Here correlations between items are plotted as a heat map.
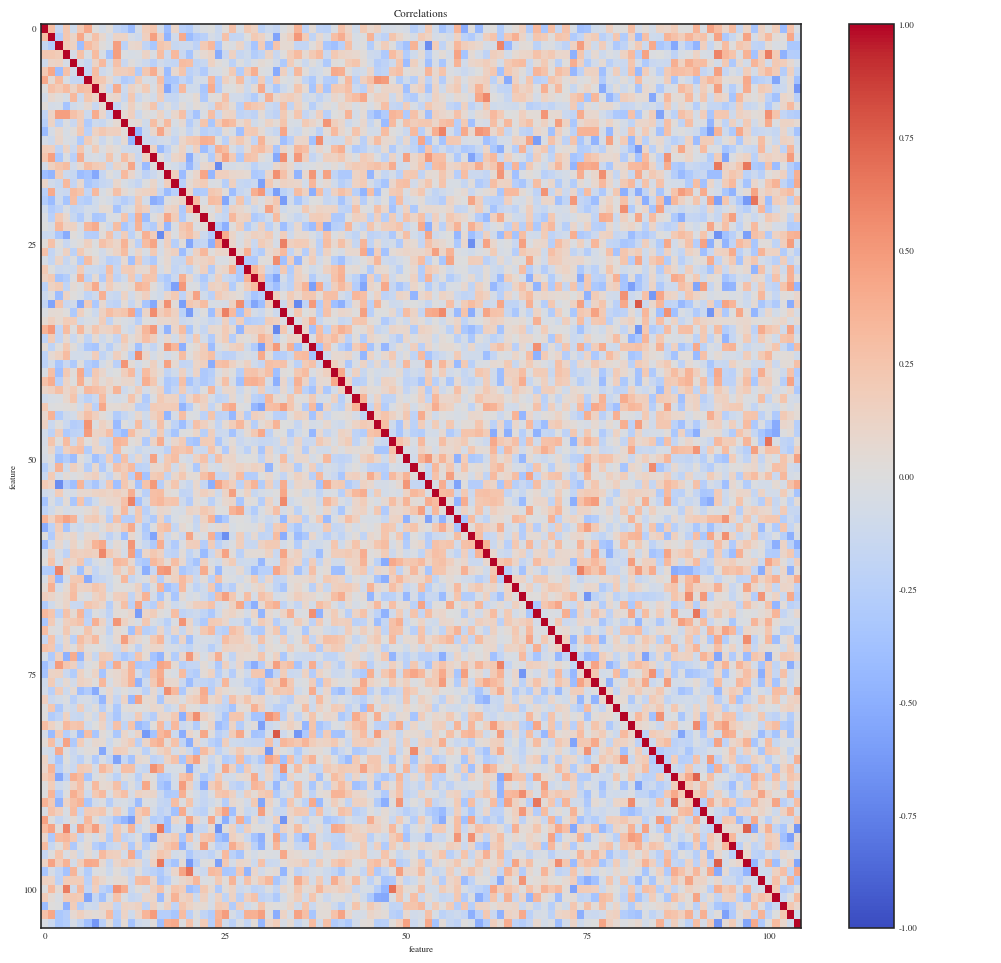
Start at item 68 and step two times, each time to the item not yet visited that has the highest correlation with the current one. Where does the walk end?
87
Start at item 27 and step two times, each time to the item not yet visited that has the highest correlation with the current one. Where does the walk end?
82
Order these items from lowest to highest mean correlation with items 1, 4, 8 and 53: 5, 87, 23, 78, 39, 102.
78, 23, 39, 102, 5, 87
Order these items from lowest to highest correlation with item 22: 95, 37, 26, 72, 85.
72, 85, 37, 26, 95
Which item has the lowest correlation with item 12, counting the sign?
92
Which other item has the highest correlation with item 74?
63
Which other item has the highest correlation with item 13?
38
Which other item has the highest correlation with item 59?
94
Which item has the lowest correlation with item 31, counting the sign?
84
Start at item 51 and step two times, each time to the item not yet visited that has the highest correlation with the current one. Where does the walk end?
75
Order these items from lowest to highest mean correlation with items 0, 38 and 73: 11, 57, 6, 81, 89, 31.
11, 81, 31, 89, 6, 57
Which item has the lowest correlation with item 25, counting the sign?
59
